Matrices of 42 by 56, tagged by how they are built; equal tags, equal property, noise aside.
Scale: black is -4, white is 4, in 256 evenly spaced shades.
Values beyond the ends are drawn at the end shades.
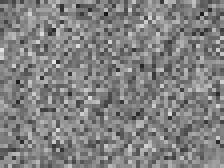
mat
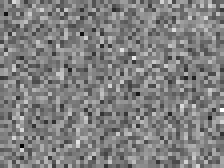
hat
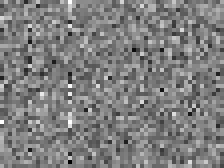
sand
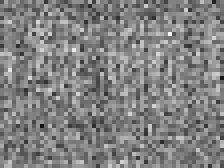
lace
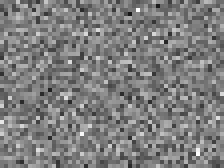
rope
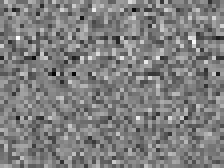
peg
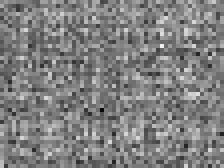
lace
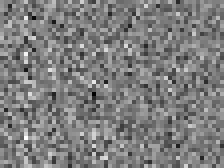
sand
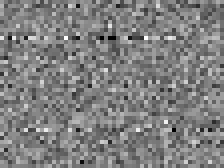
peg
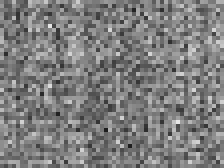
lace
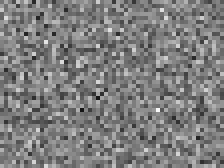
rope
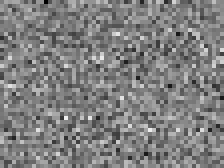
peg
